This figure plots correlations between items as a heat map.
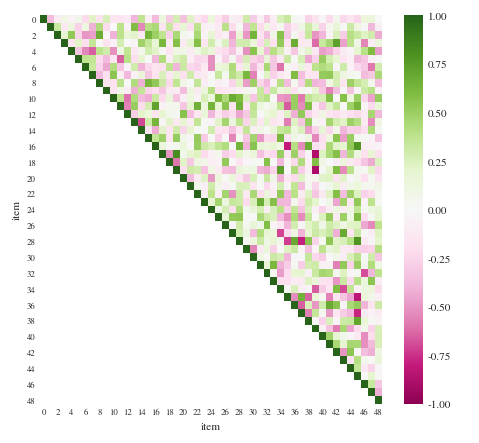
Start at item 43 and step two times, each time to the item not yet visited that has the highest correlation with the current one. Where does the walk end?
10
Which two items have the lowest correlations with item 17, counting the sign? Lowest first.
39, 18
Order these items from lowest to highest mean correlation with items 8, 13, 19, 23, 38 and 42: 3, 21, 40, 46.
40, 46, 21, 3
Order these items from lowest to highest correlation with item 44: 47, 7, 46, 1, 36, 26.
47, 46, 7, 26, 1, 36
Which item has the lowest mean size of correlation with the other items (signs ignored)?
21
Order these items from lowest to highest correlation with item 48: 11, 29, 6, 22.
22, 11, 6, 29
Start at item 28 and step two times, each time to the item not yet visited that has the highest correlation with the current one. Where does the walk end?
16
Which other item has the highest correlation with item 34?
19
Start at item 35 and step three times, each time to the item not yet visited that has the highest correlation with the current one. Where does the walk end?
20
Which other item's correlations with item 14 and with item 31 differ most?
43
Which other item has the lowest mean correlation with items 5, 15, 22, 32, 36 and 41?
46
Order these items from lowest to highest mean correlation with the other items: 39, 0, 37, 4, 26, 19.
37, 39, 0, 4, 19, 26
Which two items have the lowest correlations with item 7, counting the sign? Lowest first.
4, 30
